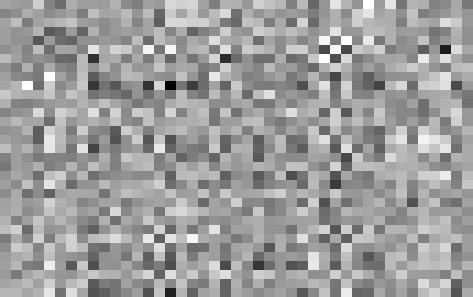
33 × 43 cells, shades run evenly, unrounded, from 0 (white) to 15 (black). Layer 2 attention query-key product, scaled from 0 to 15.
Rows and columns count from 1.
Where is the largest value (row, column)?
10, 16
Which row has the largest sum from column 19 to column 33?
21
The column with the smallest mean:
39
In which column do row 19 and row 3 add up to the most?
15
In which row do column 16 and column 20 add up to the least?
31
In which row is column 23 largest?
11
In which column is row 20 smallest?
41
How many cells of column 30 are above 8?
7
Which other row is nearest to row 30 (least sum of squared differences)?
20
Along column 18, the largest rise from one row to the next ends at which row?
28
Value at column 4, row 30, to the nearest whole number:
8
